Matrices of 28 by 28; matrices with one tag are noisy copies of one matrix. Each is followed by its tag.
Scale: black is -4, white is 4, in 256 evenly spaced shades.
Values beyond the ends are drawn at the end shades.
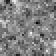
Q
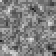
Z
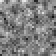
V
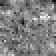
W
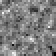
Z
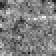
W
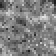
W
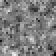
Z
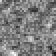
Z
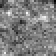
W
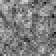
V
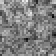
V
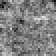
W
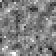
Z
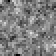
Q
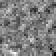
Z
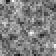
Q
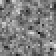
Q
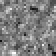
Z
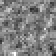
Z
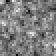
Q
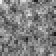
V
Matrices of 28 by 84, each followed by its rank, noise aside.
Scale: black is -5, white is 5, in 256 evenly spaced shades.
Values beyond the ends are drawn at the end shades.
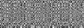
three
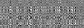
three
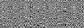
five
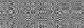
three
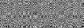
four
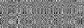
three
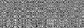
four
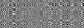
three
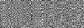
five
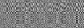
two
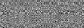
five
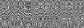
four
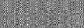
three
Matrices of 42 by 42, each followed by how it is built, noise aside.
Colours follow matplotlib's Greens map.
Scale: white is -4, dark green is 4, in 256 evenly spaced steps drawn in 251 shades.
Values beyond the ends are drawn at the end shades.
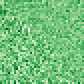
lower triangular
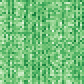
blocks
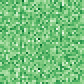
repeating rows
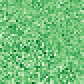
lower triangular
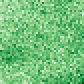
smooth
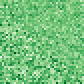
lower triangular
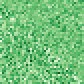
lower triangular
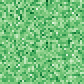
repeating rows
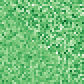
upper triangular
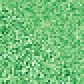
lower triangular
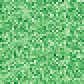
repeating rows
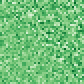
upper triangular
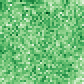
smooth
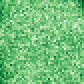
smooth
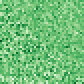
lower triangular
